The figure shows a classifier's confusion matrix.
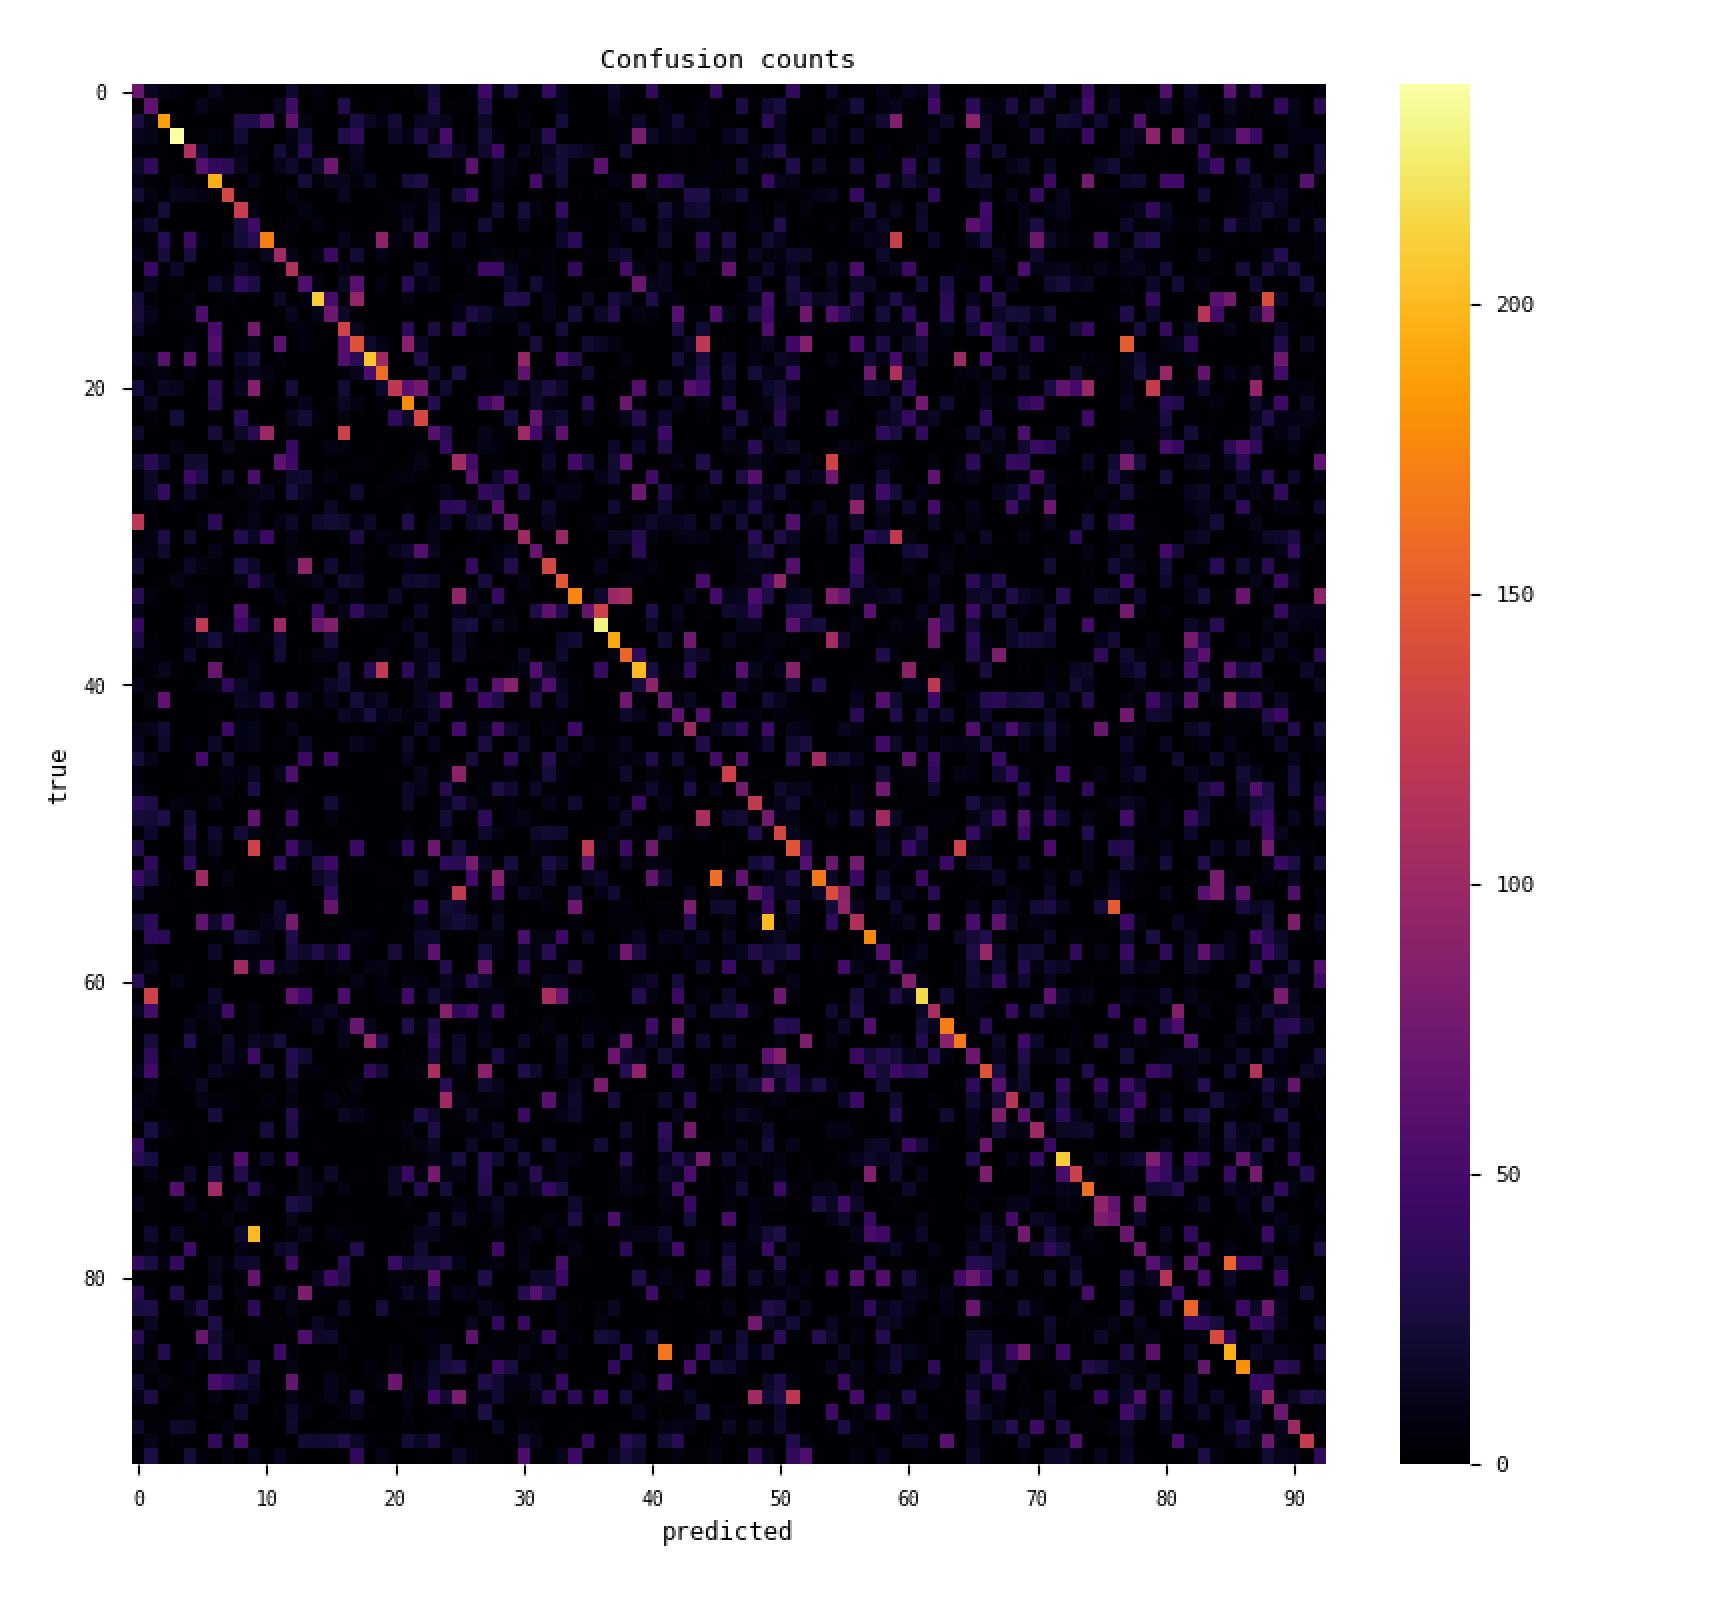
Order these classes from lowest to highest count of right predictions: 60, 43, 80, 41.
41, 60, 43, 80
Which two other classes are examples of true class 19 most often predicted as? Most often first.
59, 80
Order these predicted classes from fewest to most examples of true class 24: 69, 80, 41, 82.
82, 69, 41, 80
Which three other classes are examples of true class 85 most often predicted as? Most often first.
41, 69, 79
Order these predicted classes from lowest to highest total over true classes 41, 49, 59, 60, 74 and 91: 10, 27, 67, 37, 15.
37, 15, 10, 67, 27
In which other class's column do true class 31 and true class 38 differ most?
67
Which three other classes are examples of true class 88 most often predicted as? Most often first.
51, 48, 25
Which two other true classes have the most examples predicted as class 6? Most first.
74, 39
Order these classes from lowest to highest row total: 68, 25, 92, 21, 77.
92, 68, 77, 21, 25
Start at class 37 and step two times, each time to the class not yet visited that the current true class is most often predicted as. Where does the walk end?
25
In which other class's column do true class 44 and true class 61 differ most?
1
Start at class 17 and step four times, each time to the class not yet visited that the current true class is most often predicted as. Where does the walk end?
50
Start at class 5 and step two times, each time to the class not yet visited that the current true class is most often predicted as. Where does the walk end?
83
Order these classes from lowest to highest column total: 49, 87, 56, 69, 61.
61, 69, 87, 56, 49
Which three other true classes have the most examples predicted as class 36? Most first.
35, 67, 5
